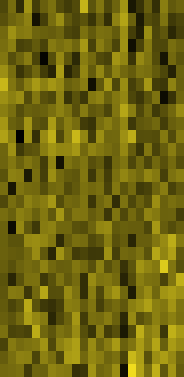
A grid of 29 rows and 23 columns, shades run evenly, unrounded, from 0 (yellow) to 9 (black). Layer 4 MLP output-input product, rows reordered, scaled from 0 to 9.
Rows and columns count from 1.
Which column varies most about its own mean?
17
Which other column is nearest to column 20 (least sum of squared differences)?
18
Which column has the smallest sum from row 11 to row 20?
7
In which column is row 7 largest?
12
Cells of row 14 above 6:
5
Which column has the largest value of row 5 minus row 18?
6
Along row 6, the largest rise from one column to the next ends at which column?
9
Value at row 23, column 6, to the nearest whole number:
2
